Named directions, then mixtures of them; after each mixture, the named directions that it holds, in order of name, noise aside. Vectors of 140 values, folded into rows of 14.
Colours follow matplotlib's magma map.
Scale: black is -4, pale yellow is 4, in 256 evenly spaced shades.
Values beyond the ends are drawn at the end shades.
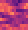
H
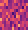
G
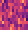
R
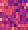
G, H.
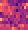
G, H.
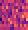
G, R.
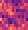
H, R.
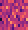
G, R.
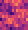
H, R.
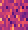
G, R.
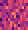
G.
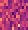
G.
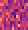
G.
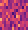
G.
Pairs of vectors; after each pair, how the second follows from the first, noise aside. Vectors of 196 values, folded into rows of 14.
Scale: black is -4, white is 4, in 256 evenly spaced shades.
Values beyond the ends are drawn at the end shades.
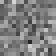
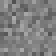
reversed, negated, shrunk.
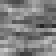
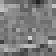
wrapped around, negated, partly zeroed.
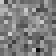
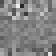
reversed, negated, partly zeroed.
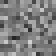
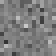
negated, partly zeroed.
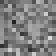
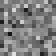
shuffled.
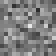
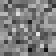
wrapped around, negated.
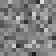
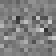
negated, partly zeroed.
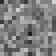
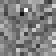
wrapped around, negated.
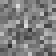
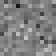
negated, partly zeroed.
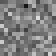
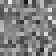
shuffled.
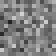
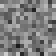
wrapped around, negated.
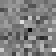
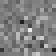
negated, partly zeroed.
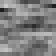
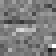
reversed, negated, partly zeroed.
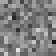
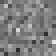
negated, partly zeroed.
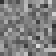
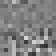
wrapped around, partly zeroed.
